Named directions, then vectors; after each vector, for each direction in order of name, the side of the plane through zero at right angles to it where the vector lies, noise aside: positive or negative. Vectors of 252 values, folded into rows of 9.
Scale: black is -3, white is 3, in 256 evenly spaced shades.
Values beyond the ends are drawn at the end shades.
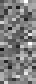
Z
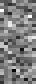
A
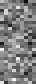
negative, negative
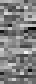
negative, negative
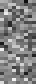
negative, negative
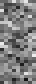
positive, positive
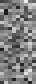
positive, positive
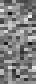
positive, negative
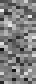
positive, positive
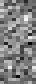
positive, negative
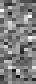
positive, negative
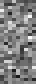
positive, negative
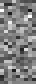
positive, negative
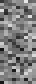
positive, positive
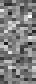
positive, negative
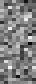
positive, negative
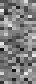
positive, positive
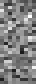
positive, negative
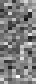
negative, positive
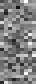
positive, positive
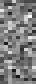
positive, negative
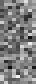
negative, positive
